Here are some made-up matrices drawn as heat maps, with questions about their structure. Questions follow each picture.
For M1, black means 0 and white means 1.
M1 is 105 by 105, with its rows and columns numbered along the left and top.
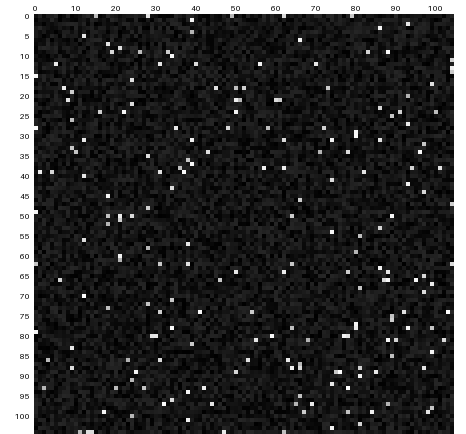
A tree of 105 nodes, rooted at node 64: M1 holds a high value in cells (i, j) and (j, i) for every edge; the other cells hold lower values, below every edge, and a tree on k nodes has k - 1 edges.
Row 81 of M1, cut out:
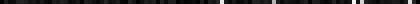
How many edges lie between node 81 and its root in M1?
2
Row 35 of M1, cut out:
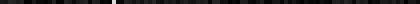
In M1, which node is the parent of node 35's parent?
0
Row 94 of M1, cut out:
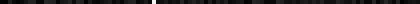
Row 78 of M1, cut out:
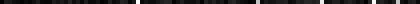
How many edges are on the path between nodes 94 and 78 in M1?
4
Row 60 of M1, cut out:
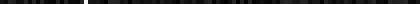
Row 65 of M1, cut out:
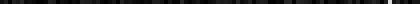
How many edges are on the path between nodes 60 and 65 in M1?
6
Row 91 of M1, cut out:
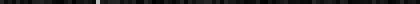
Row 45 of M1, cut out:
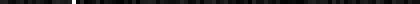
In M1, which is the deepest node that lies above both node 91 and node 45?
50
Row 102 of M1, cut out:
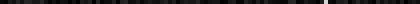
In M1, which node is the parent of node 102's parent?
88
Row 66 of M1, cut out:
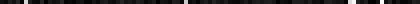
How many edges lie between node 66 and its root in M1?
2
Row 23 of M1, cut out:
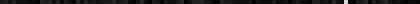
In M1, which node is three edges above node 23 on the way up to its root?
62
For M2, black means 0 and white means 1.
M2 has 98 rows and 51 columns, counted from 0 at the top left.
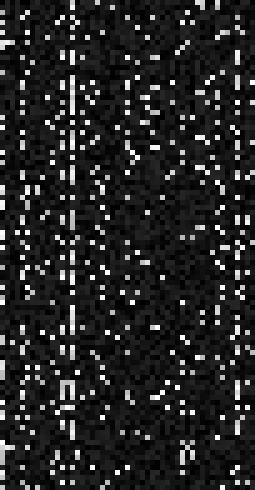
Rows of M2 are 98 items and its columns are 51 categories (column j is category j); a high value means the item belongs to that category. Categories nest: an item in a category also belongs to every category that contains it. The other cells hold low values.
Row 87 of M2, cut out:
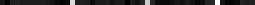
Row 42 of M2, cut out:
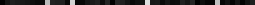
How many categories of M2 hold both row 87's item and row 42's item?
3
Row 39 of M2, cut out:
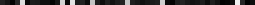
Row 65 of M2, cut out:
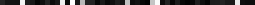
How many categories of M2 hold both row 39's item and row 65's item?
5
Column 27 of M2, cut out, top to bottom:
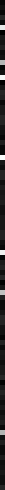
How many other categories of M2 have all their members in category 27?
3
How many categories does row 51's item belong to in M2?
5
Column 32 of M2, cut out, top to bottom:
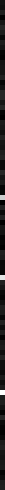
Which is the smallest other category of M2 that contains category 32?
18
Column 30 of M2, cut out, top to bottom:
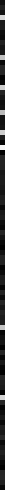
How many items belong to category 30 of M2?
8
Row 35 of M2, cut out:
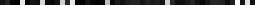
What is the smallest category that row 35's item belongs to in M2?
33
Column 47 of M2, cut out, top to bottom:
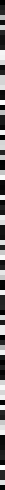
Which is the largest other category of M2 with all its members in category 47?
12
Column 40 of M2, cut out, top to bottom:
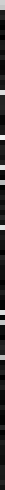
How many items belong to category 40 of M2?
10
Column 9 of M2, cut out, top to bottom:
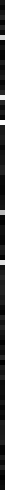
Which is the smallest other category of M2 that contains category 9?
29
